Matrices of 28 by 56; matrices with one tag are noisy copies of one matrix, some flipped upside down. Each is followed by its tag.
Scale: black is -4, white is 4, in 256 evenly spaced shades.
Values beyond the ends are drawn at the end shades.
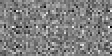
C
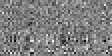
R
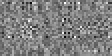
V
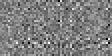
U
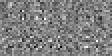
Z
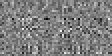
V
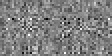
V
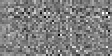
U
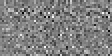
U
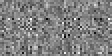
V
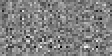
Z
